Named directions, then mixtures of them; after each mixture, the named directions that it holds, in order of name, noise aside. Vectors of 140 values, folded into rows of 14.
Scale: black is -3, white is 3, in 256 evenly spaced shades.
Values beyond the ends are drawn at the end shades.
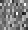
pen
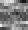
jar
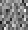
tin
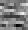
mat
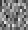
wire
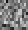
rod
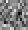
rod.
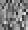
pen, rod.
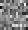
mat, pen, rod.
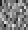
wire.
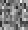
jar, rod, tin.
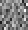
tin.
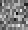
mat, pen, wire.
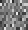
pen, tin.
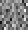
tin.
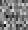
mat, tin, wire.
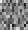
pen, wire.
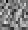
rod.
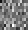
pen, tin, wire.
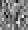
rod, wire.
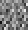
tin.
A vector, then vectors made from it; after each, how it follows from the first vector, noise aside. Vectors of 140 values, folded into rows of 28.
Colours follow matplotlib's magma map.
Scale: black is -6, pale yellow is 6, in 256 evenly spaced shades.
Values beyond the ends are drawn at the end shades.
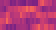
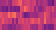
wrapped around.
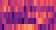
wrapped around, scaled up.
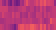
reversed, negated, partly zeroed.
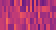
sign-scrambled.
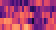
wrapped around, negated, scaled up.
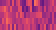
sign-scrambled.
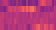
partly zeroed.
